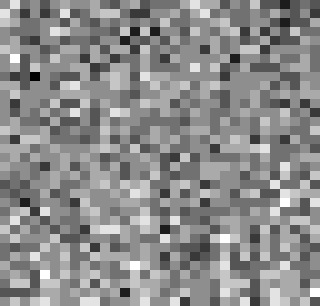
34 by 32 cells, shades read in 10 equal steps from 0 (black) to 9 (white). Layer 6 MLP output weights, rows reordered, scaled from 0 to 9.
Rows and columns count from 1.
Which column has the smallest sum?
3
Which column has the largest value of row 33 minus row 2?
32
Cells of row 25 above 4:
23
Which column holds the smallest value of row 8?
10
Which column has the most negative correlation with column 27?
20
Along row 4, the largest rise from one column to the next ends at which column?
15
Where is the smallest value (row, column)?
9, 4
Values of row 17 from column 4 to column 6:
4 5 6
